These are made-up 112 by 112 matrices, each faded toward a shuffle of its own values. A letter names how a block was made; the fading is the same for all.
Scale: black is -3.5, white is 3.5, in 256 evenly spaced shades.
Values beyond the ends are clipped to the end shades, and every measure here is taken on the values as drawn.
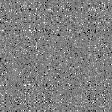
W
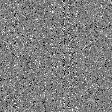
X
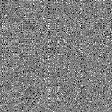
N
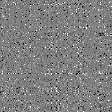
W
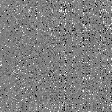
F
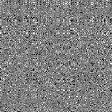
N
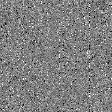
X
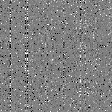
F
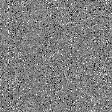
X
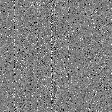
X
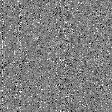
X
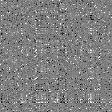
W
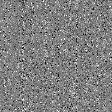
X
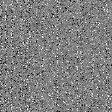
X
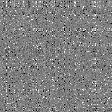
W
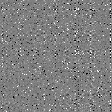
W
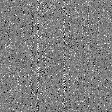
X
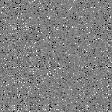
W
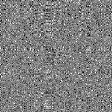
N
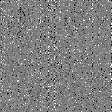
F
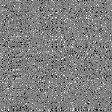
W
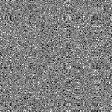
N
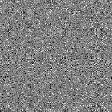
N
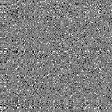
N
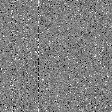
X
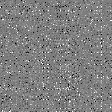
W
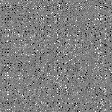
W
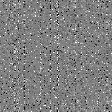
F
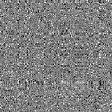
N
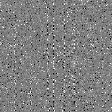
F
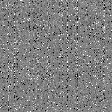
F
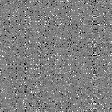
W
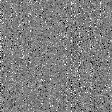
X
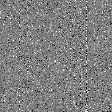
X
